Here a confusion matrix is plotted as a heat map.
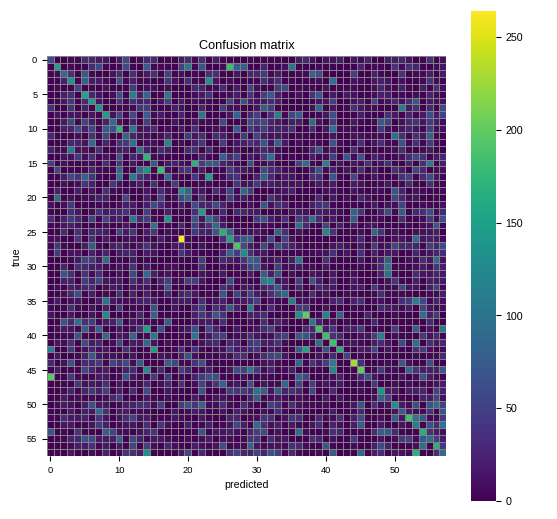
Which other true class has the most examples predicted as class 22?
8
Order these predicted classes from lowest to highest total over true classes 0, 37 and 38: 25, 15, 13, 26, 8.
26, 13, 25, 15, 8
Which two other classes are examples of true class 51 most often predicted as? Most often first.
7, 57
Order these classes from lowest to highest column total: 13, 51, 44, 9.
9, 13, 44, 51
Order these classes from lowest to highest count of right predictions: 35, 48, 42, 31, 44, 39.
31, 35, 48, 42, 39, 44
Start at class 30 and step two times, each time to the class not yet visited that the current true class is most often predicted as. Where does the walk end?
48
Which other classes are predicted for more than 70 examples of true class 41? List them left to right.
14, 39, 53
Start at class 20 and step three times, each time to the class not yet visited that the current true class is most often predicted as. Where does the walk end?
19
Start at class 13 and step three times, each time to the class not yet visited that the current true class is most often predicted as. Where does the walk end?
17
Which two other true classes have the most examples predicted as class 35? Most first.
1, 8
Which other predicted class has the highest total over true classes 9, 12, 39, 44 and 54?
41
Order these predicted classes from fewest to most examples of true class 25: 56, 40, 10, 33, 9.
9, 56, 10, 33, 40
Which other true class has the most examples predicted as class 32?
14
